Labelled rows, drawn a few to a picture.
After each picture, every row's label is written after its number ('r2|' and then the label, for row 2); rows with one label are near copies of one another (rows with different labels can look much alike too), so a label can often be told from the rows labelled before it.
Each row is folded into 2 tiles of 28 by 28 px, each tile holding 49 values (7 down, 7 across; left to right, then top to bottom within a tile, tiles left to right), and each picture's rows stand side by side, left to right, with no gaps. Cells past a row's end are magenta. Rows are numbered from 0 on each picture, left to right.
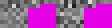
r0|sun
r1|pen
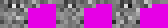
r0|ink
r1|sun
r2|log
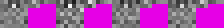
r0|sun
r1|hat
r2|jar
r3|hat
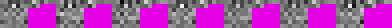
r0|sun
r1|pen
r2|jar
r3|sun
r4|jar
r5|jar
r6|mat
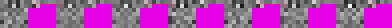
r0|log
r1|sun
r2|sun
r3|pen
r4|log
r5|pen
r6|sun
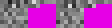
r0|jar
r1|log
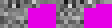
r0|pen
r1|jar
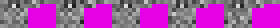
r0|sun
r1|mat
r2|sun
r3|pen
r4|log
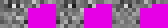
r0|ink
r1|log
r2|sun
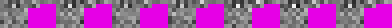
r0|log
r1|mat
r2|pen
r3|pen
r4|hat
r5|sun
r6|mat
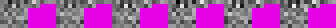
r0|jar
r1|pen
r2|ink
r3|jar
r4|pen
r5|hat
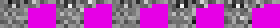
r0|jar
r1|hat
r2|jar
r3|mat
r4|ink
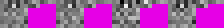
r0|mat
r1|log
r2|jar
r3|mat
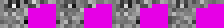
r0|mat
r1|log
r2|mat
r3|pen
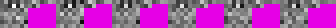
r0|ink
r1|mat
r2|mat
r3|sun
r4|pen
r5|log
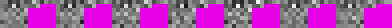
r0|sun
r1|mat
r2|hat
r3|log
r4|hat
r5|sun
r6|ink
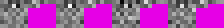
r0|sun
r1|sun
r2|jar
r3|hat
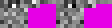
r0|hat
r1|log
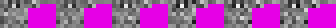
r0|pen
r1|log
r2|ink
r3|mat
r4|ink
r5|log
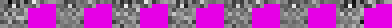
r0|jar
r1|sun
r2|hat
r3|pen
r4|hat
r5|sun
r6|mat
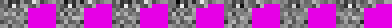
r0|hat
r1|jar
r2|hat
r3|jar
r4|log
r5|log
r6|ink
